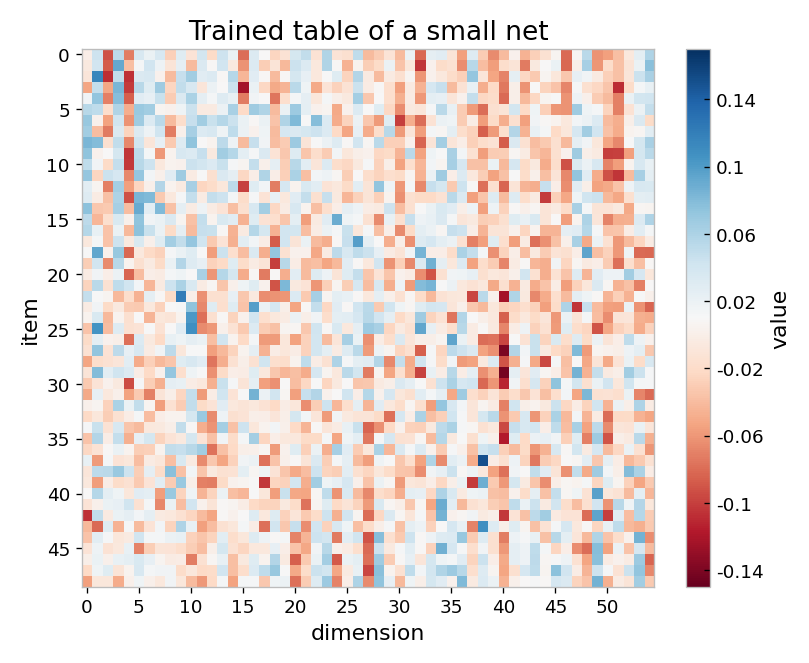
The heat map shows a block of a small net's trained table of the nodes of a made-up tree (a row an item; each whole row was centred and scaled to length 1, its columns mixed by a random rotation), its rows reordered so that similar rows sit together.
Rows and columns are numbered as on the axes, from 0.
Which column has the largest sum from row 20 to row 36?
10
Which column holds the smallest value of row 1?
32
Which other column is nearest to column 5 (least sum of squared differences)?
6
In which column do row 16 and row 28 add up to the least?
44
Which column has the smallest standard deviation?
16
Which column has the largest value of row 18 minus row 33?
48
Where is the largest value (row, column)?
37, 38
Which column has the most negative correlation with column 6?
30
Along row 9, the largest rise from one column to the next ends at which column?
5
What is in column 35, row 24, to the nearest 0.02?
-0.08
